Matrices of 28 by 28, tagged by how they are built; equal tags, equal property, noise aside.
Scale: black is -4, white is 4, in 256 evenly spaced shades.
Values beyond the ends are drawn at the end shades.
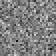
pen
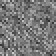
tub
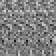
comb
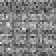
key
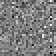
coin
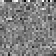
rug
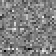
rug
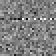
rug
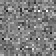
rug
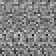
comb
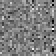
coin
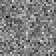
pen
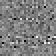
rug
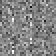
coin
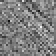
tub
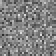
key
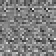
comb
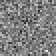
pen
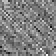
tub
